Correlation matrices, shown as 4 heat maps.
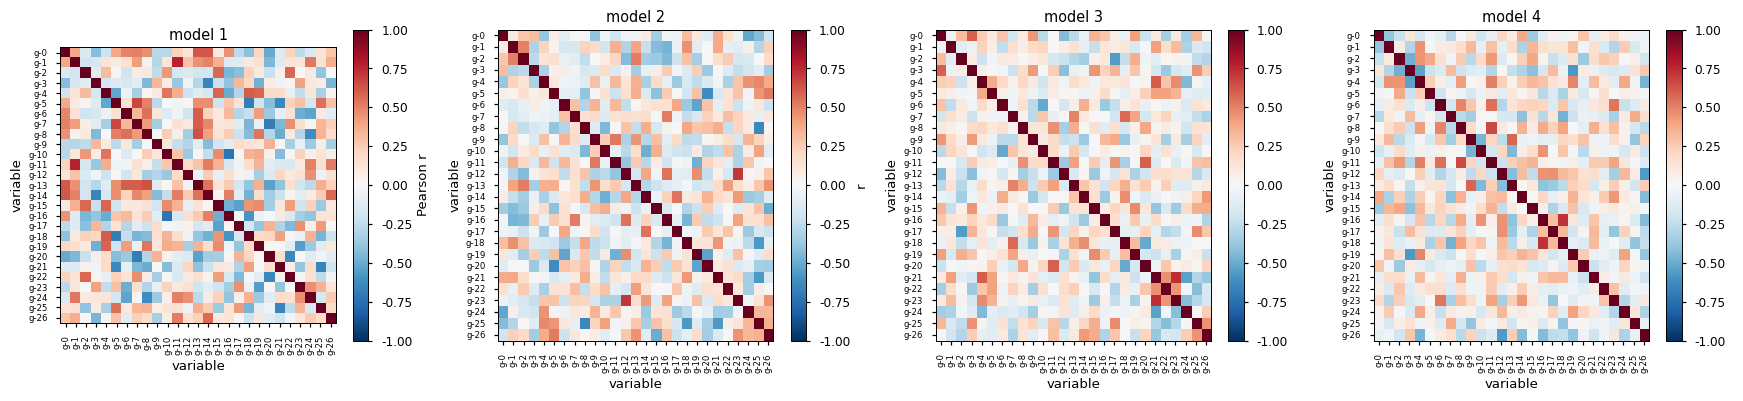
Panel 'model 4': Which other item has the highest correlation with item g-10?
g-16
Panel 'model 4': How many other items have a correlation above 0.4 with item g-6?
3
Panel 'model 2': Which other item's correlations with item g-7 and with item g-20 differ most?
g-16
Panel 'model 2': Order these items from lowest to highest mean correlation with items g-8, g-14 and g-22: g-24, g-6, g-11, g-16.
g-24, g-11, g-6, g-16
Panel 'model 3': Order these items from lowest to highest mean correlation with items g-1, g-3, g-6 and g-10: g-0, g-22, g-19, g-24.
g-24, g-22, g-19, g-0
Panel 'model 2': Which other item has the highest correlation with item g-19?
g-12
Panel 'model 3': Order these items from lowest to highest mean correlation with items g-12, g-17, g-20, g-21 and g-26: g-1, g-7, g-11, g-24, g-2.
g-2, g-7, g-24, g-1, g-11
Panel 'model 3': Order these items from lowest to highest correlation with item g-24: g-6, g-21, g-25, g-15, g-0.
g-21, g-0, g-6, g-25, g-15
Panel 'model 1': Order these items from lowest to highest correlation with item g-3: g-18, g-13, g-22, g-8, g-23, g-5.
g-8, g-13, g-5, g-22, g-18, g-23
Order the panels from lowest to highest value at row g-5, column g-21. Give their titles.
model 1, model 2, model 4, model 3
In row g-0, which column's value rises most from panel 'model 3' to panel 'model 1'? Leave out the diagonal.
g-13
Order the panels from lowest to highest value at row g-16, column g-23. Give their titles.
model 1, model 4, model 3, model 2
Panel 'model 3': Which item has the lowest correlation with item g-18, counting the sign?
g-20
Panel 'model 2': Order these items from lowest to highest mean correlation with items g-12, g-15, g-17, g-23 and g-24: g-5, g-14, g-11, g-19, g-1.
g-1, g-11, g-5, g-19, g-14
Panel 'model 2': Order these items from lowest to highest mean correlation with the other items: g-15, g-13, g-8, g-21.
g-15, g-8, g-21, g-13
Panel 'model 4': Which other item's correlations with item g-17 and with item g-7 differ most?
g-18
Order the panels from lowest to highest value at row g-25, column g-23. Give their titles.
model 3, model 4, model 2, model 1
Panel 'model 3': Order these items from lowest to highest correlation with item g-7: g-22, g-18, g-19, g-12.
g-12, g-22, g-19, g-18
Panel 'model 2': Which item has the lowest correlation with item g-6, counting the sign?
g-19
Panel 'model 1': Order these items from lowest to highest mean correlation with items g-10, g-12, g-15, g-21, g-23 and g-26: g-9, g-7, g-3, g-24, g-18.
g-9, g-3, g-7, g-18, g-24
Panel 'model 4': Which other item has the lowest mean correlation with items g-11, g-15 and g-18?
g-3
